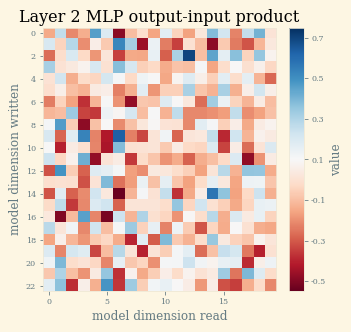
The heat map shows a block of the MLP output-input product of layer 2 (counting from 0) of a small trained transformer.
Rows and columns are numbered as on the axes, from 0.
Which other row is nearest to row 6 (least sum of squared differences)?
18
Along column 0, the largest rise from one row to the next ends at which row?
3
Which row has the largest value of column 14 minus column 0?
14
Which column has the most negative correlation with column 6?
5
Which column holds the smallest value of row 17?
13
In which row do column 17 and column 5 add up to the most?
21
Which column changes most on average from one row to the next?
6
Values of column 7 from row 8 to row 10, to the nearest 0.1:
-0.1 -0.2 0
